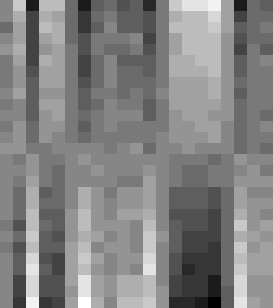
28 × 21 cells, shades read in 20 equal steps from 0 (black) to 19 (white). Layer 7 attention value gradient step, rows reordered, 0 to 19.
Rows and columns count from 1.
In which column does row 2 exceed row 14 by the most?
17
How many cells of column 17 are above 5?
19
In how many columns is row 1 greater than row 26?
8
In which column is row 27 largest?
7
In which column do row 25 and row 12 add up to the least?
15
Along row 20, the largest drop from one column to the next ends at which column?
4
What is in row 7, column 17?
14
